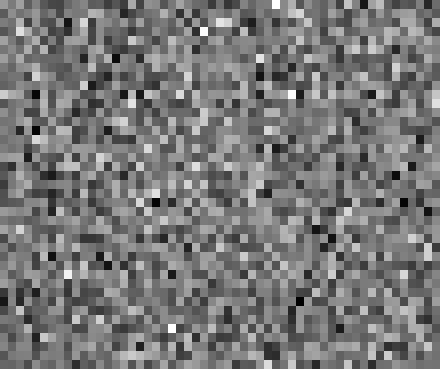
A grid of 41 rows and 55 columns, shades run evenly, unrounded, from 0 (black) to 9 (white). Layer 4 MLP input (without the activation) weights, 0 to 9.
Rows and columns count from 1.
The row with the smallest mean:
33
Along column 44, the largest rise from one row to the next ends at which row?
24
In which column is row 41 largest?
34
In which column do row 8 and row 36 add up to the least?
37
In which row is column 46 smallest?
1
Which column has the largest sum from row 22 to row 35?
19
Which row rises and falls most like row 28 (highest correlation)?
17
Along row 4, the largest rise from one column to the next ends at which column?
26
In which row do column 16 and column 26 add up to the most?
14
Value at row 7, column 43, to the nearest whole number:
2
